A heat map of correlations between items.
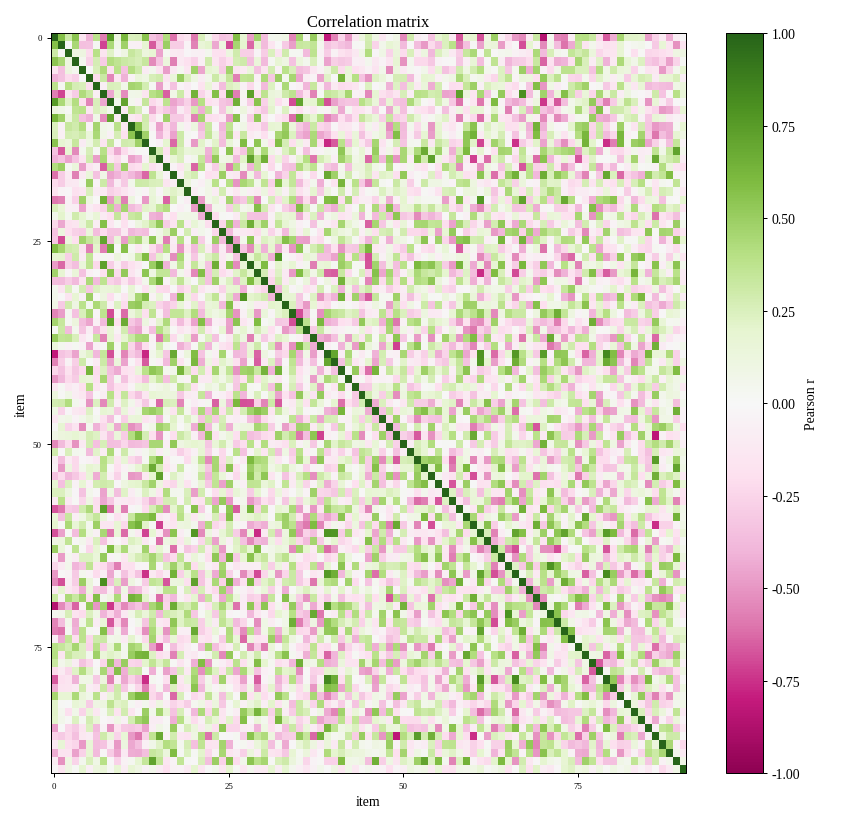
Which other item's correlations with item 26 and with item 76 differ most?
25
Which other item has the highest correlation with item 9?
78
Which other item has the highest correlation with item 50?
70
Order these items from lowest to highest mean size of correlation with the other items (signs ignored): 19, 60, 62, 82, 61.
19, 82, 62, 60, 61
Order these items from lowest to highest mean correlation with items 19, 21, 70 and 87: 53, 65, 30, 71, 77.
53, 77, 71, 30, 65
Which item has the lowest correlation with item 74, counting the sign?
27
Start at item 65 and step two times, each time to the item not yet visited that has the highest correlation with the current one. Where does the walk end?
37
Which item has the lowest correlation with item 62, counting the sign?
15
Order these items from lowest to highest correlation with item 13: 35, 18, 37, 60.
35, 60, 18, 37
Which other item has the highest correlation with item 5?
41
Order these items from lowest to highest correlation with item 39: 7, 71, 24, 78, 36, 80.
71, 36, 78, 7, 24, 80
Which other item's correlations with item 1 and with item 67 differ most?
7
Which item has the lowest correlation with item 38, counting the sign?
49
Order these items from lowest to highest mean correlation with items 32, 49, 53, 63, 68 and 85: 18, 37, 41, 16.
16, 37, 18, 41
